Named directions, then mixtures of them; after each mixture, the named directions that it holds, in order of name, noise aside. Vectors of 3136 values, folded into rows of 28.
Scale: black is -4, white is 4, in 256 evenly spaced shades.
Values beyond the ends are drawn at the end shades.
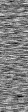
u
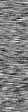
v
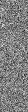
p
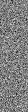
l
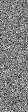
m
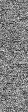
p, v.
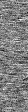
p, v.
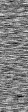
u.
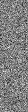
m.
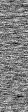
m, u.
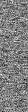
l, v.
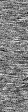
p, v.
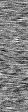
v.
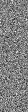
l.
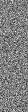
l.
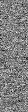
m, v.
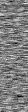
u.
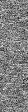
p, v.
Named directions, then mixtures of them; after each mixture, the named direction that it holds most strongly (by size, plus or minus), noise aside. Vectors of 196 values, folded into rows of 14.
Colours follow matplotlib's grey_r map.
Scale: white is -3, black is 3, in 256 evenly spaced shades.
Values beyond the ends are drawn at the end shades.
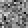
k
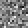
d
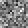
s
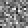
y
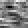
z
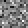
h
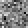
k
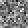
s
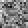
k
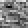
z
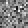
y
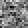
h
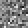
d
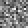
y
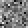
k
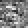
z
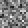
h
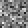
h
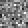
k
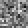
y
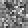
s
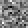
h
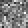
k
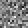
d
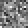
y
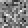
s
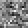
d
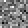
h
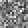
s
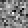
s
